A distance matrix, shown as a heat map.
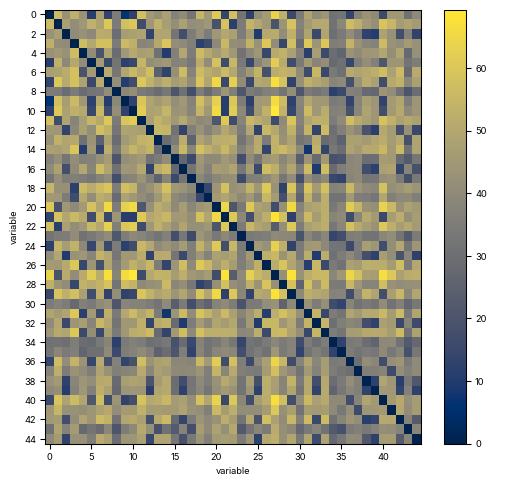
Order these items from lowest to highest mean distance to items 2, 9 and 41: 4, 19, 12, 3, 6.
12, 19, 4, 3, 6
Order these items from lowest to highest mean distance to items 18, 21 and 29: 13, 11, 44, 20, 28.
28, 44, 13, 11, 20
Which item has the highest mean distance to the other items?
27
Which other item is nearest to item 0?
9
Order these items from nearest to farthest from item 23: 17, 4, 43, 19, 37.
17, 43, 4, 37, 19
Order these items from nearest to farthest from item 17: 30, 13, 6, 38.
30, 13, 38, 6
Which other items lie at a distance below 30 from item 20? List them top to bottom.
1, 11, 22, 27
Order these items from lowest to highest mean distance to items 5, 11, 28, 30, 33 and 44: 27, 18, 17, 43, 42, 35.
35, 17, 43, 18, 42, 27
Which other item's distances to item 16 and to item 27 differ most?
32
